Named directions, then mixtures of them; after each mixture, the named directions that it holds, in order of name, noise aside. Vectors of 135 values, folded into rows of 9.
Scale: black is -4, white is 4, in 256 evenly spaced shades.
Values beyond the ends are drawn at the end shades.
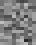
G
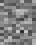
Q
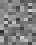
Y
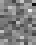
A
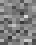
G, Q, Y.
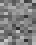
A, G, Q.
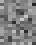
A, Q.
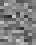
G.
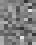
A, G, Y.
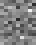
A, Q, Y.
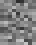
G.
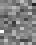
A, Y.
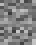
Q.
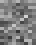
G, Q.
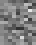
A, G, Y.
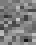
G, Y.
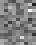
A, Y.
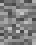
Q.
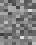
A, Q, Y.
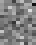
A.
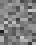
Y.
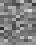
A, Q.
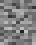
Q.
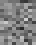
G, Y.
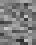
G.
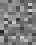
Y.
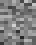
A, G, Q.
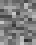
A, G.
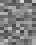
A, Q.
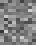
Q, Y.
